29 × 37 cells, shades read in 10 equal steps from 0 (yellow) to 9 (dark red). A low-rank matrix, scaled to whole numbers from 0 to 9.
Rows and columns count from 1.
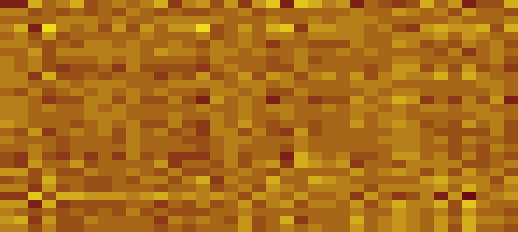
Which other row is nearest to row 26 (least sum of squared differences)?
10
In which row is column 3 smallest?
25
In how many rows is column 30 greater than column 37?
5
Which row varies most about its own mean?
1
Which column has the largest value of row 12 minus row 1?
20
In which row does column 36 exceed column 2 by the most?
4
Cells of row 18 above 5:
6
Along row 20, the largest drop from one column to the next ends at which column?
22
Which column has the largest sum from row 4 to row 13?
37
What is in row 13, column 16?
3
